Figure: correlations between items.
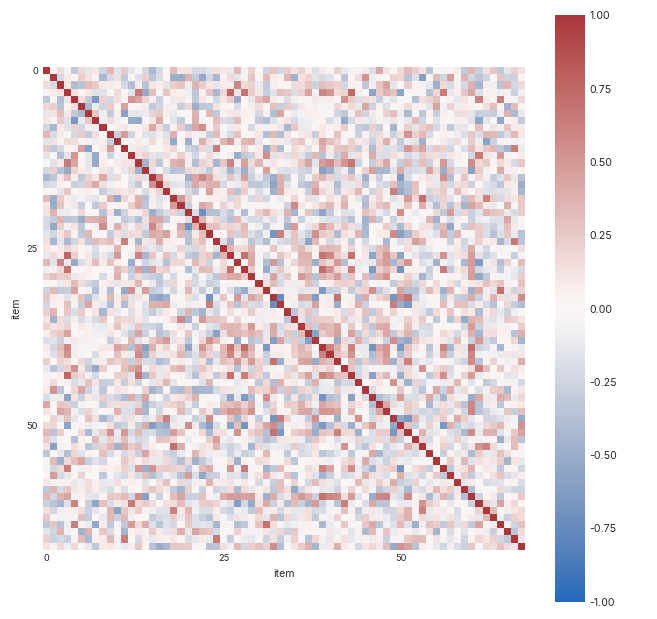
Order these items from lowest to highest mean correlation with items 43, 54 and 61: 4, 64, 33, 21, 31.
21, 33, 31, 64, 4
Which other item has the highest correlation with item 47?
60
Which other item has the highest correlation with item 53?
18
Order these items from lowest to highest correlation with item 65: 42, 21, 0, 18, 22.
0, 42, 18, 22, 21
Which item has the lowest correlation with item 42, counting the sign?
7
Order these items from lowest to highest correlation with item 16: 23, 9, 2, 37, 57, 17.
37, 57, 9, 2, 17, 23
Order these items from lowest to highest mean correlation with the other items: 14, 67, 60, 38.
14, 38, 67, 60
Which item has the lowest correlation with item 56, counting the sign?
50
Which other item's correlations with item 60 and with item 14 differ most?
39
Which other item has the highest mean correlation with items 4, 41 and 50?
32
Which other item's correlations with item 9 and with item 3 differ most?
26
